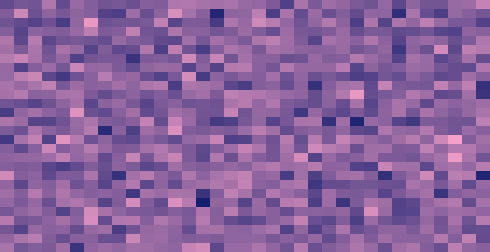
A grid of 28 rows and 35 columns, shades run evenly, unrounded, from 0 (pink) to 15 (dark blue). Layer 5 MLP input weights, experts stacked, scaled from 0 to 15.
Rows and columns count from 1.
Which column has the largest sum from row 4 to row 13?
33
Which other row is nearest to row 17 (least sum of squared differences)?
8
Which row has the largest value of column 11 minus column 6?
13
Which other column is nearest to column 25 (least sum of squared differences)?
11
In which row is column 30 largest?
14
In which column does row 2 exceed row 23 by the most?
16
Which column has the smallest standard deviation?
19
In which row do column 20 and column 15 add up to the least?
28
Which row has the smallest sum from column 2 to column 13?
18
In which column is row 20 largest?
35
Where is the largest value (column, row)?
15, 23
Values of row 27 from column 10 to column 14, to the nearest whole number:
3 6 6 7 8
